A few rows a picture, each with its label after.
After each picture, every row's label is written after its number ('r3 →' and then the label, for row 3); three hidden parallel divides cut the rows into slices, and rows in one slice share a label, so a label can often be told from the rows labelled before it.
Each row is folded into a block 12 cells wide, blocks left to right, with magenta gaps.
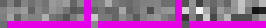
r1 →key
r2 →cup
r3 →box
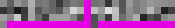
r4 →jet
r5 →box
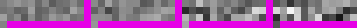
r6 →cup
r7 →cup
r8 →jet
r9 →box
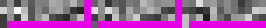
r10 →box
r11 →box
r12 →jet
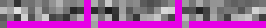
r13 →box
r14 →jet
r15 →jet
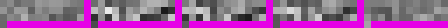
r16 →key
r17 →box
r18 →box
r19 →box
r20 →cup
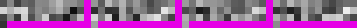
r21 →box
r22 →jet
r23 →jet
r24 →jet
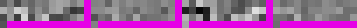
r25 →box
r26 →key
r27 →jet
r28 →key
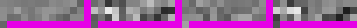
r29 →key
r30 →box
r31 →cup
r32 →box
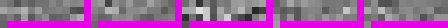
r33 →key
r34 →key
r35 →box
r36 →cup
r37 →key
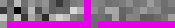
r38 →jet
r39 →key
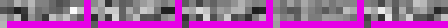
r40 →jet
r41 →box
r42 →box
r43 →cup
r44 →box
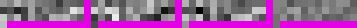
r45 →jet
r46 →box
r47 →jet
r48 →key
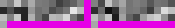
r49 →jet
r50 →jet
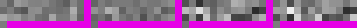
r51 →cup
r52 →key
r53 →box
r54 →box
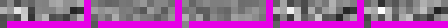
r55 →box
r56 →key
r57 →cup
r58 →box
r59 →box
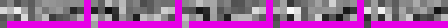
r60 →box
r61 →jet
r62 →jet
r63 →box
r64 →box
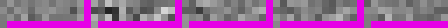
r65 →key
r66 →jet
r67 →cup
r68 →cup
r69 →key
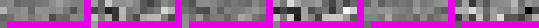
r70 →key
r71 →jet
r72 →cup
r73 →jet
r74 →key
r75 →box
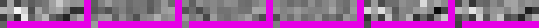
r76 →box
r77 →cup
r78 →cup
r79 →key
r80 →box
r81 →box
